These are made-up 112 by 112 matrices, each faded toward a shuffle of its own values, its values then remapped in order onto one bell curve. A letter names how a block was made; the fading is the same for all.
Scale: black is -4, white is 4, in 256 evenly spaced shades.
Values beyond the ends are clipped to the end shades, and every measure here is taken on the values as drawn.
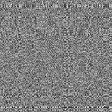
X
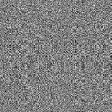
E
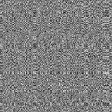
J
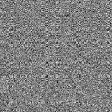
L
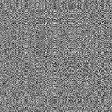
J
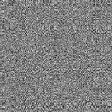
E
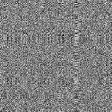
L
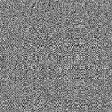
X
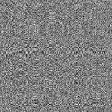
E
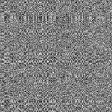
J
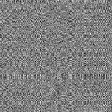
J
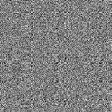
L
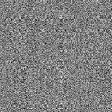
E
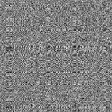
X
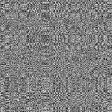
J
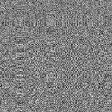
X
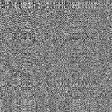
X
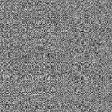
X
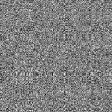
E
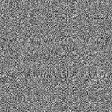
E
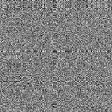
X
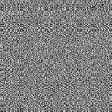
J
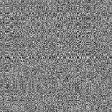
X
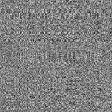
E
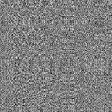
E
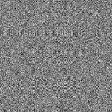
E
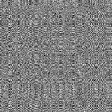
J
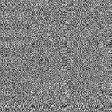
X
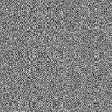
X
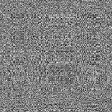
X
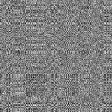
J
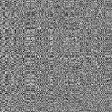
J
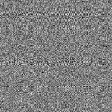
X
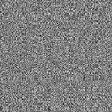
E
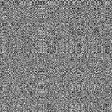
X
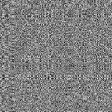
X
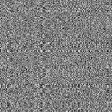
X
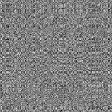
J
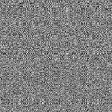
X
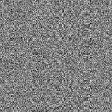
L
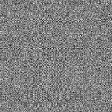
X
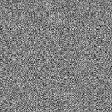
L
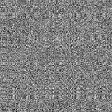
E
